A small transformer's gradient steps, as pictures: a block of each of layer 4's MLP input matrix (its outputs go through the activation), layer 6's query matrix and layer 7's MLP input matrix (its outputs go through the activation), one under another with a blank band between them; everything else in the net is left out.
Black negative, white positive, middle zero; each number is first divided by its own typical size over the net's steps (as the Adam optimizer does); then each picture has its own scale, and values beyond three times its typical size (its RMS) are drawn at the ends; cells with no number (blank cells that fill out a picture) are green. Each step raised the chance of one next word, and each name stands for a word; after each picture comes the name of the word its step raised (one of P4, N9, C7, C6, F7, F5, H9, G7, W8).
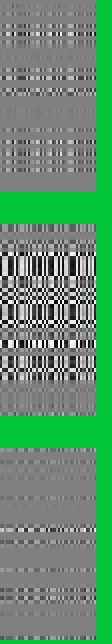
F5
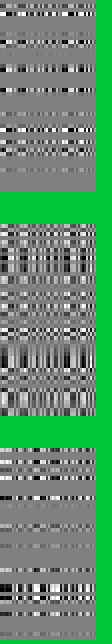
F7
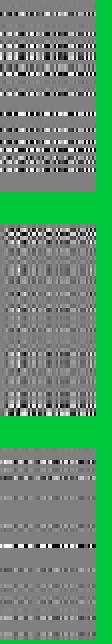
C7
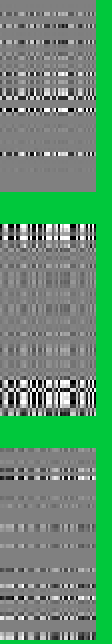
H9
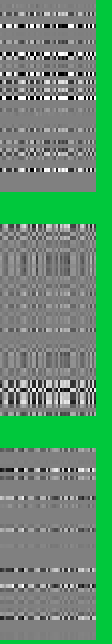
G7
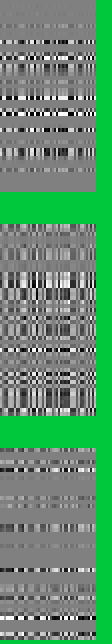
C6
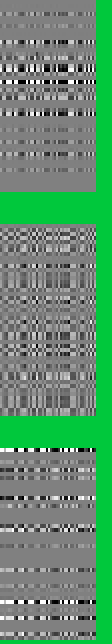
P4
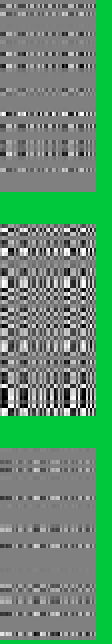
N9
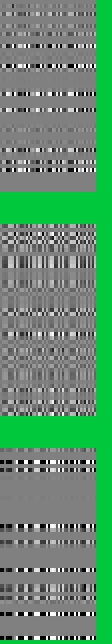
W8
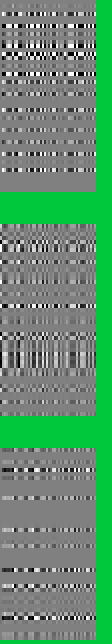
G7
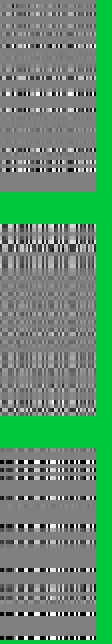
W8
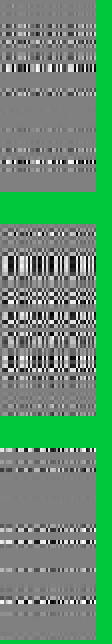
P4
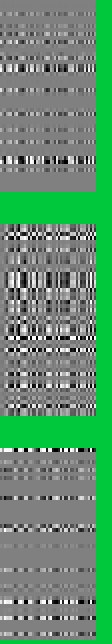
P4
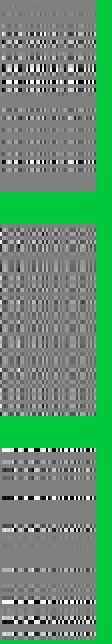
P4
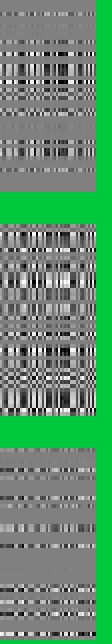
N9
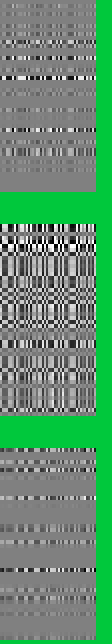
C6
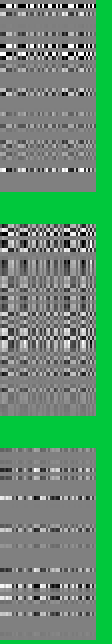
G7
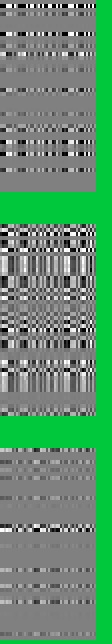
F5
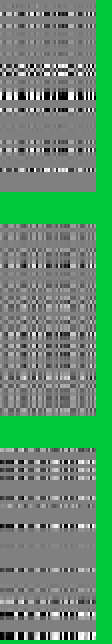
W8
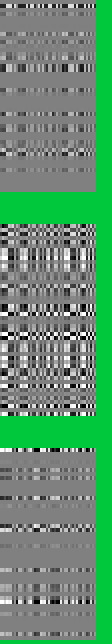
P4
